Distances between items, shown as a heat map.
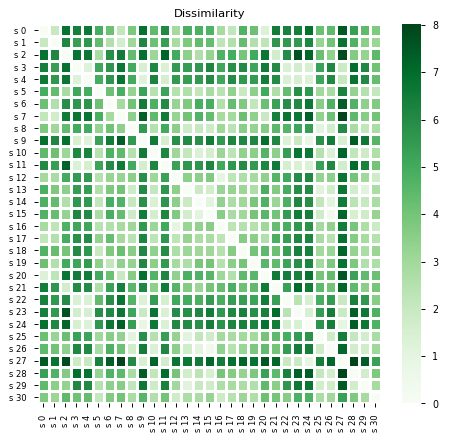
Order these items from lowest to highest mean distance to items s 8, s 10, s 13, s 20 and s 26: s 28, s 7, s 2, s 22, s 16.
s 28, s 16, s 7, s 2, s 22
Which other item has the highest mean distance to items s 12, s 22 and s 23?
s 2
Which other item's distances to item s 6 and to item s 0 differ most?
s 20
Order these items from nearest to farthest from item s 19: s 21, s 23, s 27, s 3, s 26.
s 26, s 21, s 3, s 23, s 27
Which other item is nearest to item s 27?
s 24
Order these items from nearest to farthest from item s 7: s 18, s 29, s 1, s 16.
s 1, s 16, s 29, s 18
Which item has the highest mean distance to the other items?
s 27
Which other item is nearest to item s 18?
s 5
